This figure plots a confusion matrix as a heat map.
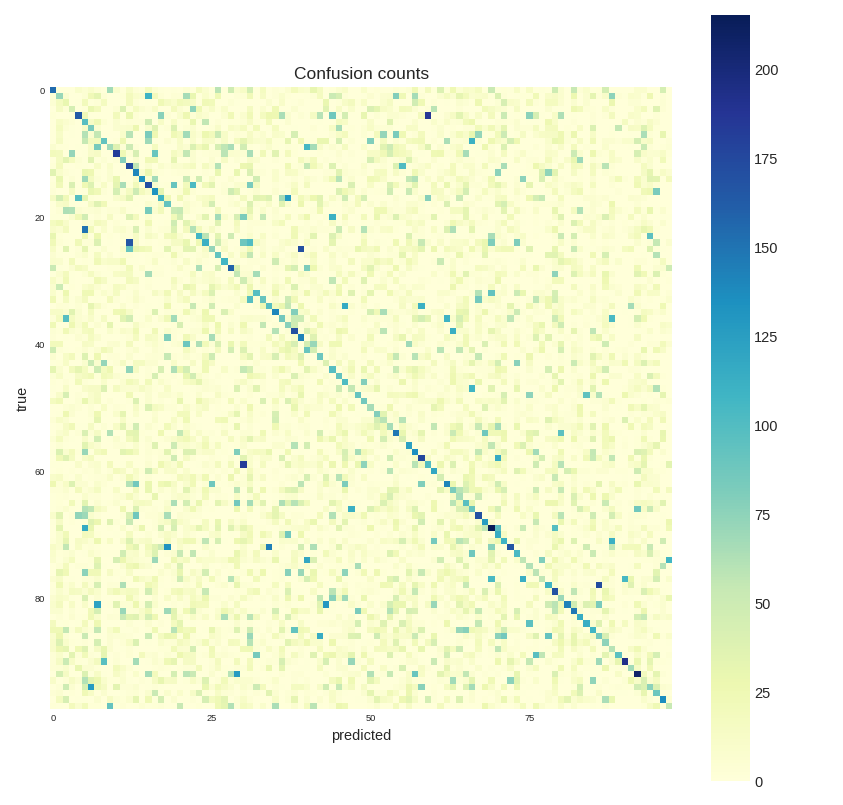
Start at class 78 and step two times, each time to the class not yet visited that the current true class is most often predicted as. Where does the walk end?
42
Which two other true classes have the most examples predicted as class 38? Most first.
85, 35
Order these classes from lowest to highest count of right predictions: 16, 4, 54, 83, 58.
83, 16, 54, 4, 58
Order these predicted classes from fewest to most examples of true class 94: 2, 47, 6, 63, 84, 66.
84, 47, 63, 2, 66, 6
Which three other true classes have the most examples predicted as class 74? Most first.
77, 14, 69
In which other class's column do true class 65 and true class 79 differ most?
29
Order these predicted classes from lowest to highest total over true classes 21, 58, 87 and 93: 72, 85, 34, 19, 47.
34, 47, 72, 19, 85
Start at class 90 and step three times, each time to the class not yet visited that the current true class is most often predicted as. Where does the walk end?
47
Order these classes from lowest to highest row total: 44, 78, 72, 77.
78, 77, 44, 72
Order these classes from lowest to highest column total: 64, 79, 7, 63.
63, 64, 7, 79
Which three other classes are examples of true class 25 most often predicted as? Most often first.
39, 12, 82
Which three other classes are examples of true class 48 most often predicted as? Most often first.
84, 75, 86
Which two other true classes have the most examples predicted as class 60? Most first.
71, 81
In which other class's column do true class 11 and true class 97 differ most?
9
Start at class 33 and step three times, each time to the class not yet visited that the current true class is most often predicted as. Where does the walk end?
15
